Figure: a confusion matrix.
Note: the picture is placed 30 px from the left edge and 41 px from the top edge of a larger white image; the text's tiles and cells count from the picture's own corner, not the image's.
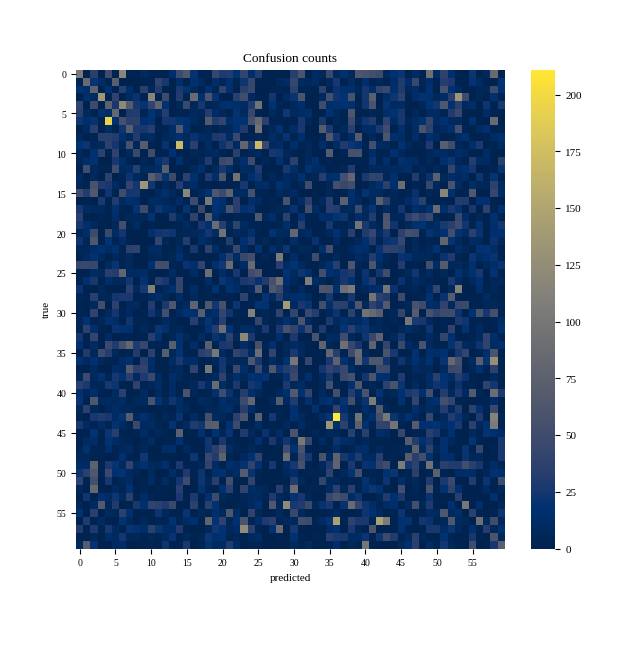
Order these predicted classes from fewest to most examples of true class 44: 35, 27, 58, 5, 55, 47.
27, 5, 55, 47, 58, 35
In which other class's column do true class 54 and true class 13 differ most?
29
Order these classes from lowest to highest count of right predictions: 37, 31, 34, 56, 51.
51, 37, 31, 34, 56
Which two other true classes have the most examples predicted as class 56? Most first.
36, 30
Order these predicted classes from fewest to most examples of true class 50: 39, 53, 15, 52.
52, 53, 15, 39
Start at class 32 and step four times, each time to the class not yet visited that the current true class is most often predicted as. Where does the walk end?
21
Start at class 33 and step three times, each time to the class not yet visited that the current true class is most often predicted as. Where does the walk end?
41
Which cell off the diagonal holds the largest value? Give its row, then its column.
43, 36
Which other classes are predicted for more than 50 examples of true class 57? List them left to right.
23, 28, 41
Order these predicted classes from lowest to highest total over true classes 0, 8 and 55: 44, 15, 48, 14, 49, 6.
48, 44, 14, 15, 49, 6
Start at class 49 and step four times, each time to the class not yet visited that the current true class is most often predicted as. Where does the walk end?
25
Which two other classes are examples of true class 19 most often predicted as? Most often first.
39, 43
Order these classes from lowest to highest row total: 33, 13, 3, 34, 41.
33, 41, 13, 34, 3
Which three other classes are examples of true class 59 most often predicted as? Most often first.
40, 1, 55
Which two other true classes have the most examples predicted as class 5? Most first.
1, 12
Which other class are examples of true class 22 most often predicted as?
35
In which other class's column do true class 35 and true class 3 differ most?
53
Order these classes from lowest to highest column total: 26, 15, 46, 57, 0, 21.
26, 57, 46, 15, 0, 21
